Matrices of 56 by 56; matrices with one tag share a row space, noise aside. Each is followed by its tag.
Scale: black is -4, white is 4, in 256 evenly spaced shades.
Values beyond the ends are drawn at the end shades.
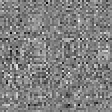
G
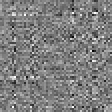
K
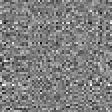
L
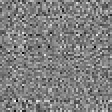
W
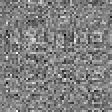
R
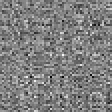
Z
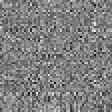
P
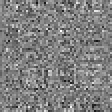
R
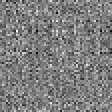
W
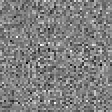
P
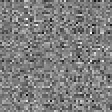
Z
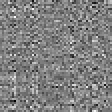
K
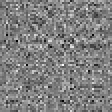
R
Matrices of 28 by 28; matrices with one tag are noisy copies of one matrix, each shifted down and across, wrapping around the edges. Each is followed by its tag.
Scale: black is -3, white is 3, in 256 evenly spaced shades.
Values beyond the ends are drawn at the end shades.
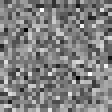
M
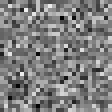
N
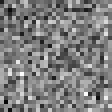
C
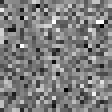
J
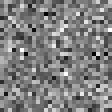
J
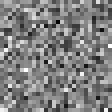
N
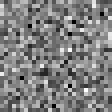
M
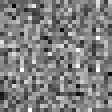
C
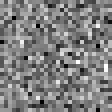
M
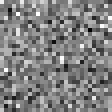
M
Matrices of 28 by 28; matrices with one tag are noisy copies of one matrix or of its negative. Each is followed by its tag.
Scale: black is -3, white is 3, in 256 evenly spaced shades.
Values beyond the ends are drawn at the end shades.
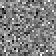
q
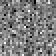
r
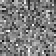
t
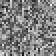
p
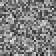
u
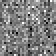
t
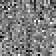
r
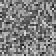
u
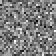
u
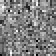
p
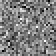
q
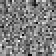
r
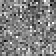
t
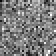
t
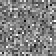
u
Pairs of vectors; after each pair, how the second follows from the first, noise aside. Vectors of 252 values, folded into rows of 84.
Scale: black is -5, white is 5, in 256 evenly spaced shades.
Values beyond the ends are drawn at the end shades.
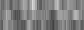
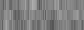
shrunk.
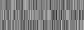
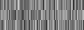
shuffled.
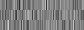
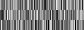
wrapped around, scaled up.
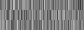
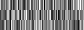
negated, scaled up.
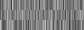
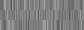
shrunk.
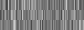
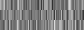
reversed.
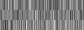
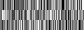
wrapped around, negated, scaled up.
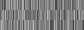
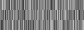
negated.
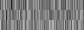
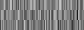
reversed.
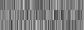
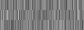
wrapped around, shrunk.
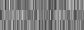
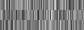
negated.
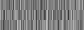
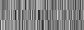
reversed.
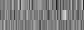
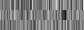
negated.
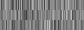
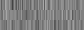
shrunk.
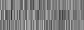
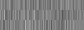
shrunk.
